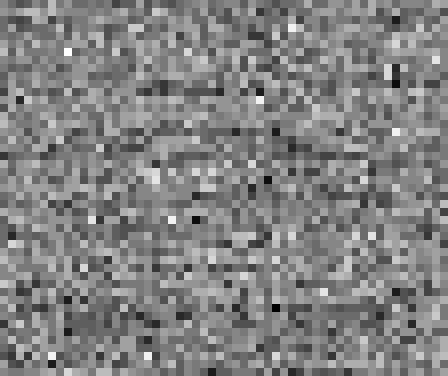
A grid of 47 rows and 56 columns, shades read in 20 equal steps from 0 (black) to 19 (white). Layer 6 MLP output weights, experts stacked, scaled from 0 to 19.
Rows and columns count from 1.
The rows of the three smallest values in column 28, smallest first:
12, 39, 31
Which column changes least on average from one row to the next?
34
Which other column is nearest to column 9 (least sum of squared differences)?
15
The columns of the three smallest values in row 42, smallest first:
9, 42, 48
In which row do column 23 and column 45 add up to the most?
19
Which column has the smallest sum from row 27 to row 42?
20
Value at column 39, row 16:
14
